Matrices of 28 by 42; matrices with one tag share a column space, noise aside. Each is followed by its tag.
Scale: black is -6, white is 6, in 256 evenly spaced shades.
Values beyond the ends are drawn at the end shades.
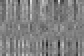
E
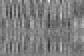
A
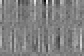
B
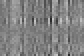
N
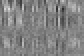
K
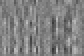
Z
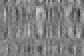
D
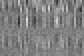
K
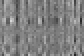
N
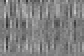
A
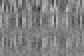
K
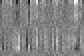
B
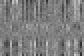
E
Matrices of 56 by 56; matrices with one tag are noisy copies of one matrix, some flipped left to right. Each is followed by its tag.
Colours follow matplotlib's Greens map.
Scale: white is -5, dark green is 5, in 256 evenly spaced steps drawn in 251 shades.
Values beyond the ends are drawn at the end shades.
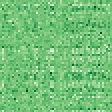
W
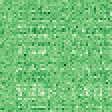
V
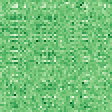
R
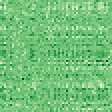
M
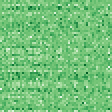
W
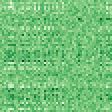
M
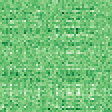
V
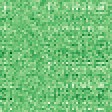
M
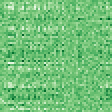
M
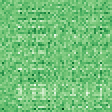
V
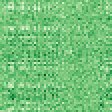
M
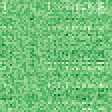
M
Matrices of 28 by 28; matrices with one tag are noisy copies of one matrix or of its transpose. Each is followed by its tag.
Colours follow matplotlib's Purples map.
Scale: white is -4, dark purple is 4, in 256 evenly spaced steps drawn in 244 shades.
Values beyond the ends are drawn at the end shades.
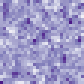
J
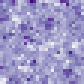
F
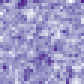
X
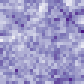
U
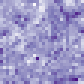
U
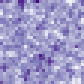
X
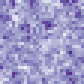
F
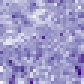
U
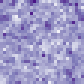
F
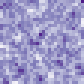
J
